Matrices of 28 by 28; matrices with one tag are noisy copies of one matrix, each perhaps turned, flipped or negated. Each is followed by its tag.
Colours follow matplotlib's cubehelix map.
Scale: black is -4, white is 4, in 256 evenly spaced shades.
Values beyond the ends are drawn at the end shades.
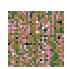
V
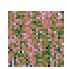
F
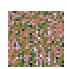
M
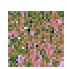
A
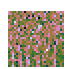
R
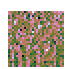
R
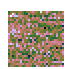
F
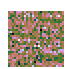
V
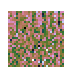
R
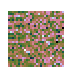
R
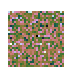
M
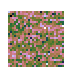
F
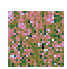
A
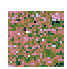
A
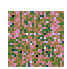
V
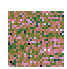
F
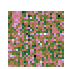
V
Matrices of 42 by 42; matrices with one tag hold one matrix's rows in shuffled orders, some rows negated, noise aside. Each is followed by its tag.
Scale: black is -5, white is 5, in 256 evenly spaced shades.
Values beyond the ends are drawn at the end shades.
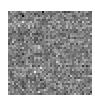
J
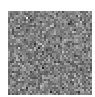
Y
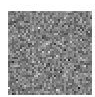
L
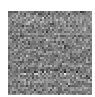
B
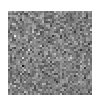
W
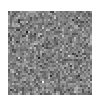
Y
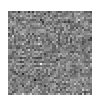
J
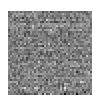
B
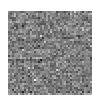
J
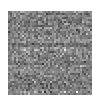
B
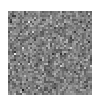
W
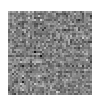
J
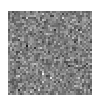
Y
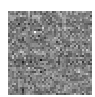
J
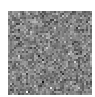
Y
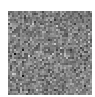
W
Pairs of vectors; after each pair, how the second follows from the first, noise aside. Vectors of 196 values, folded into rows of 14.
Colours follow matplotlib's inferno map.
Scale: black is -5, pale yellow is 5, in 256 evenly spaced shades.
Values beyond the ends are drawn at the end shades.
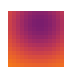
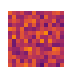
shuffled.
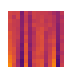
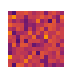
shuffled.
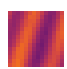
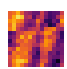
wrapped around, negated, scaled up.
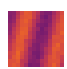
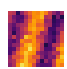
reversed, negated, scaled up.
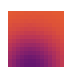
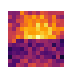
wrapped around, negated, scaled up.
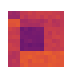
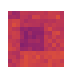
shrunk.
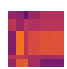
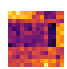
reversed, negated, scaled up.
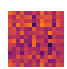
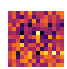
reversed, scaled up.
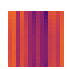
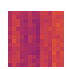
wrapped around, shrunk.
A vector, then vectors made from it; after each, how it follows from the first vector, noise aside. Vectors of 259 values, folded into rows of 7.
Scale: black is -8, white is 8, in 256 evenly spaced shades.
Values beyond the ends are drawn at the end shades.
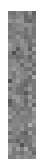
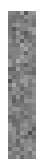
wrapped around.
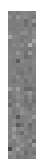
wrapped around, partly zeroed.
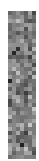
scaled up.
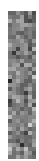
scaled up.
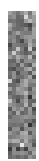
negated, scaled up.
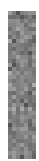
wrapped around.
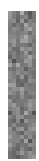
wrapped around.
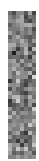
scaled up.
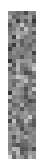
reversed, negated, scaled up.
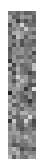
reversed, negated, scaled up.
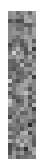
negated, scaled up.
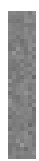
negated, shrunk.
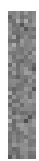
reversed.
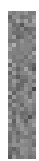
reversed.
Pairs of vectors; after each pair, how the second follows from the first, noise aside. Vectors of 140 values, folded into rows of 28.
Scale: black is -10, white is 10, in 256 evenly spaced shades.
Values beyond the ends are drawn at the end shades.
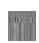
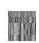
scaled up.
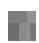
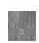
wrapped around, partly zeroed.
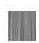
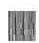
wrapped around, negated, scaled up.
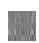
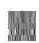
scaled up.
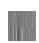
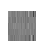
wrapped around, partly zeroed.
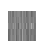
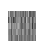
wrapped around, negated, scaled up.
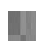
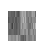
scaled up.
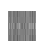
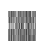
reversed, scaled up.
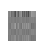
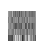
reversed, negated, scaled up.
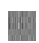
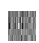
scaled up.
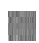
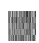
reversed, negated, scaled up.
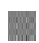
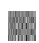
scaled up.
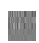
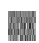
reversed, negated, scaled up.
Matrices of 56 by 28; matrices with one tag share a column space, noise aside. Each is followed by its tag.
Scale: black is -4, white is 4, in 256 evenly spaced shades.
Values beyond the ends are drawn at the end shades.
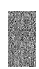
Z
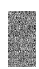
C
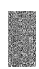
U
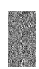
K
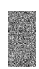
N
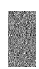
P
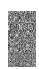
C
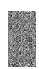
U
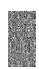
Z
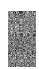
P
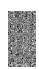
U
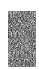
K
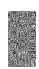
K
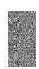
N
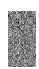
P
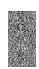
C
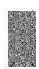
U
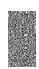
P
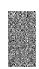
U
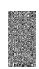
U
